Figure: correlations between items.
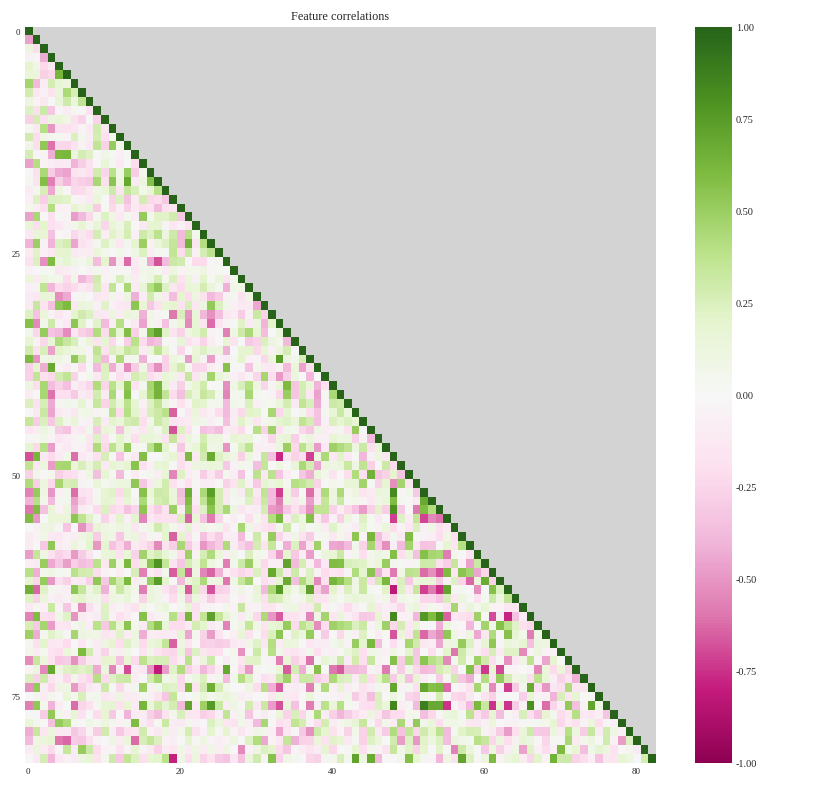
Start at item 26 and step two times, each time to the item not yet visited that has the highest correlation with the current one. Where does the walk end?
3
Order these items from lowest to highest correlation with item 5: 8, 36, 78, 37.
37, 36, 8, 78
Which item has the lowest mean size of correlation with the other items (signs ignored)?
27
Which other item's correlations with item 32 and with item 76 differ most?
61
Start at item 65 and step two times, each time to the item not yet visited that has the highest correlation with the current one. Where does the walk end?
28
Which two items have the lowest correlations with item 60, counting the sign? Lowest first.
72, 26
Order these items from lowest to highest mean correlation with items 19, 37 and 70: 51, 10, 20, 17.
10, 17, 51, 20
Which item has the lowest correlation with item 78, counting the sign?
80
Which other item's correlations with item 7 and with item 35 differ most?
70
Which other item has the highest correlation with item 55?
63
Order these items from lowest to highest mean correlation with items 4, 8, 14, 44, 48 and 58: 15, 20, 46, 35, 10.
46, 15, 20, 10, 35
